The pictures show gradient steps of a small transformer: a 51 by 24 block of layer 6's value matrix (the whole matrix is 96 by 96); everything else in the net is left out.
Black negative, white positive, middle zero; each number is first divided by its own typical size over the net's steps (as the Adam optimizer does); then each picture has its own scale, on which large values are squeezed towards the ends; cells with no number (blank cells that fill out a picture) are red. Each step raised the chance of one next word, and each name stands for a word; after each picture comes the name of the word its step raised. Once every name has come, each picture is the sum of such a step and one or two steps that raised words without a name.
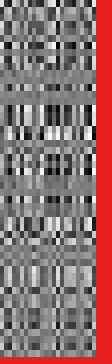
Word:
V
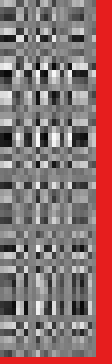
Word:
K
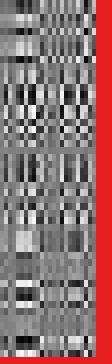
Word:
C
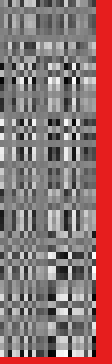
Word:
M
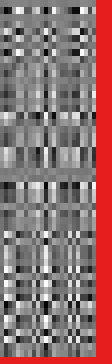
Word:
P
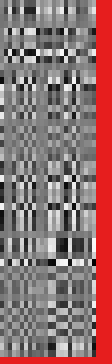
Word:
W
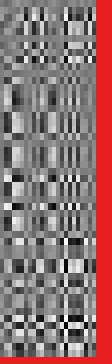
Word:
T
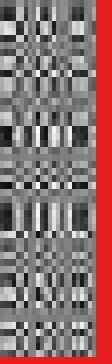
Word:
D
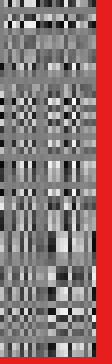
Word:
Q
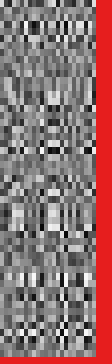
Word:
D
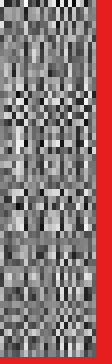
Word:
Q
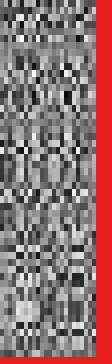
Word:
K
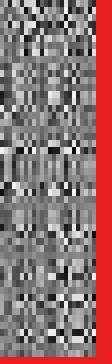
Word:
P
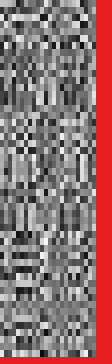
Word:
M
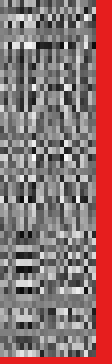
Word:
V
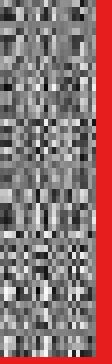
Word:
M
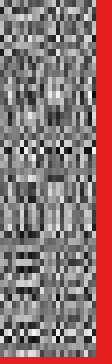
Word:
P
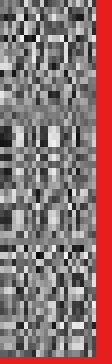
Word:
K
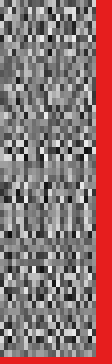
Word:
P
